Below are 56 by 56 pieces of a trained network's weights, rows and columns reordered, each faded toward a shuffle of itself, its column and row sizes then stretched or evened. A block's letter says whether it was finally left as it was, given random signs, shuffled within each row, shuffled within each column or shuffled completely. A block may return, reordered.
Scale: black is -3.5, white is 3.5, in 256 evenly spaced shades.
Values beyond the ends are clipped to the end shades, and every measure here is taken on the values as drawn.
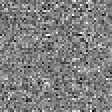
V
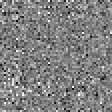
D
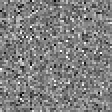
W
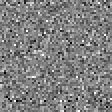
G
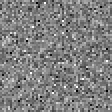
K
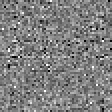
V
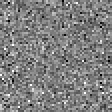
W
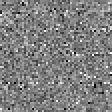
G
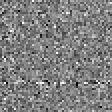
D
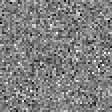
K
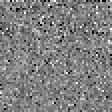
G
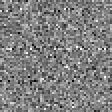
G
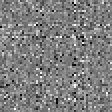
D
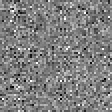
V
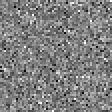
K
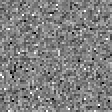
K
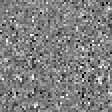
D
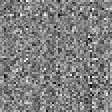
V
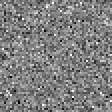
K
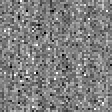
W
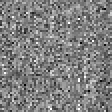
W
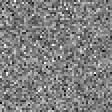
K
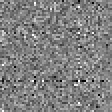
D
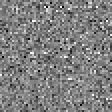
G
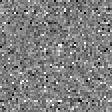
G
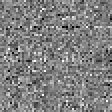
V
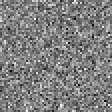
K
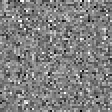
D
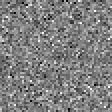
K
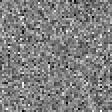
W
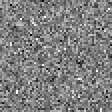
K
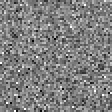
K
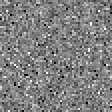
K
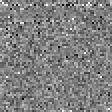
G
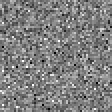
K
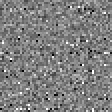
G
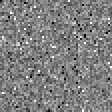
K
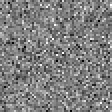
K
